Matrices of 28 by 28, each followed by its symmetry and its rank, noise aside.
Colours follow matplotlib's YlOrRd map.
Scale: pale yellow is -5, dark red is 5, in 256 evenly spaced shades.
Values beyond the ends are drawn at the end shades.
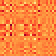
no symmetry, rank two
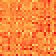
no symmetry, rank three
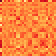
symmetric, rank two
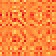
antisymmetric, rank two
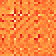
symmetric, rank three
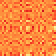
symmetric, rank two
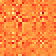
symmetric, rank two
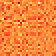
no symmetry, rank four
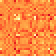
symmetric, rank three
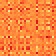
antisymmetric, rank two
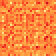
no symmetry, rank four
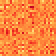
symmetric, rank three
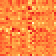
no symmetry, rank four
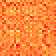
no symmetry, rank four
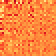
no symmetry, rank three
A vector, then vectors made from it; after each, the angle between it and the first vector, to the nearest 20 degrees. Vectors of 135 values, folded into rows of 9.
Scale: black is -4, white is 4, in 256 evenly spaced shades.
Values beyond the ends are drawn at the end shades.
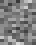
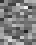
40 degrees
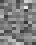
40 degrees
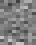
20 degrees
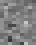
120 degrees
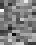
60 degrees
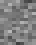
160 degrees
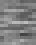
100 degrees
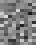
80 degrees
